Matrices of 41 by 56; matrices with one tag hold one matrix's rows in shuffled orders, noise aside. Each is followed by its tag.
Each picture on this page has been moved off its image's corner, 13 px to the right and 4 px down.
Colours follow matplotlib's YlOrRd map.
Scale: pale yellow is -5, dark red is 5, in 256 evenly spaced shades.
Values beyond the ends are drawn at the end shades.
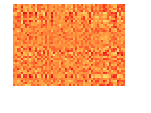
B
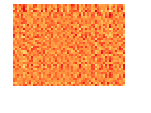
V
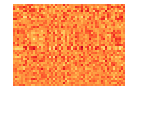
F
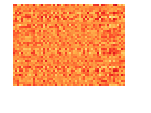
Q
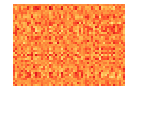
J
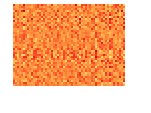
V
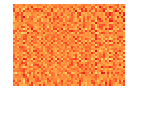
V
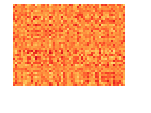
J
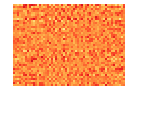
F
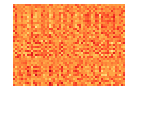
J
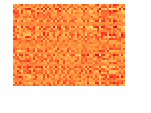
Q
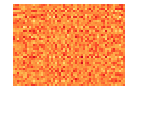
F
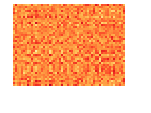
J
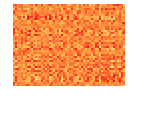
J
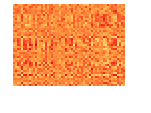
B
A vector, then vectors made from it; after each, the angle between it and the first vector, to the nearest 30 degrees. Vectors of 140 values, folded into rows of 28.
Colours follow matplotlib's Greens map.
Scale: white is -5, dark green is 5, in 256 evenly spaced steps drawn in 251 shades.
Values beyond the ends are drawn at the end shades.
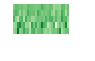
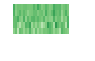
150 degrees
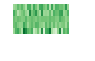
90 degrees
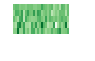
30 degrees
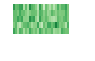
120 degrees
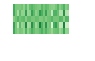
90 degrees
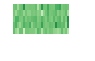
120 degrees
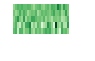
150 degrees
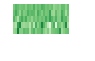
30 degrees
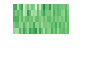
90 degrees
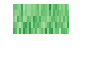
120 degrees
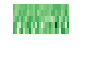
150 degrees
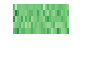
60 degrees
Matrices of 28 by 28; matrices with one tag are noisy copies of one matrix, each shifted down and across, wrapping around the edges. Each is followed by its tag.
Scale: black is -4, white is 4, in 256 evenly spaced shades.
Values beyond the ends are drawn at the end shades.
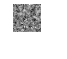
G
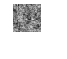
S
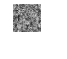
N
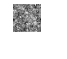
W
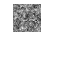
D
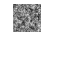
N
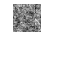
S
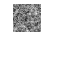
W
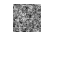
W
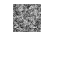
D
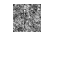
S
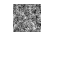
W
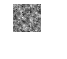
N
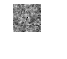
D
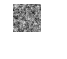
W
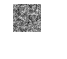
G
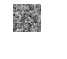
D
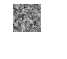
N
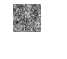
S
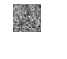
D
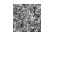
W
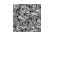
G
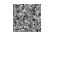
G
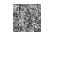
S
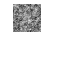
W
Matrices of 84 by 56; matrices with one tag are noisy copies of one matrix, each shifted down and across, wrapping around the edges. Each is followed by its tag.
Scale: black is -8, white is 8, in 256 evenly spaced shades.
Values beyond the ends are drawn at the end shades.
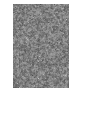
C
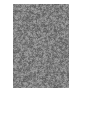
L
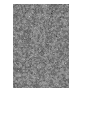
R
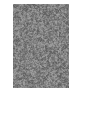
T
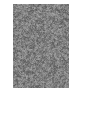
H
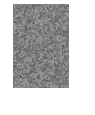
C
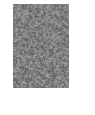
H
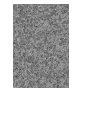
C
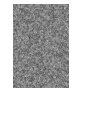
H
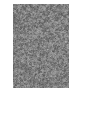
C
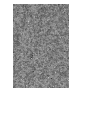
R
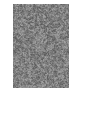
T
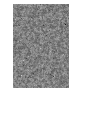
L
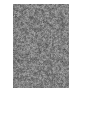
H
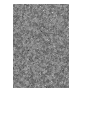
H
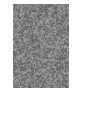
L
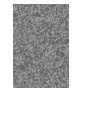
T
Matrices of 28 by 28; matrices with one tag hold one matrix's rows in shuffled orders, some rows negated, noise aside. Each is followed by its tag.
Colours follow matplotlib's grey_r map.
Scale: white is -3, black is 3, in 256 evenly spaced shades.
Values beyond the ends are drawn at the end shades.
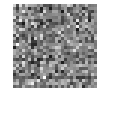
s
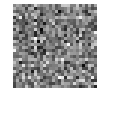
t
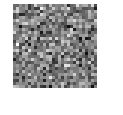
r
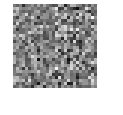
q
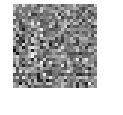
s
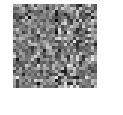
q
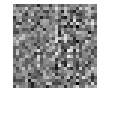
q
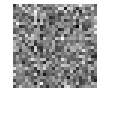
t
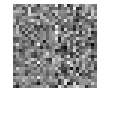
q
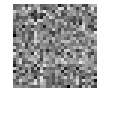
t
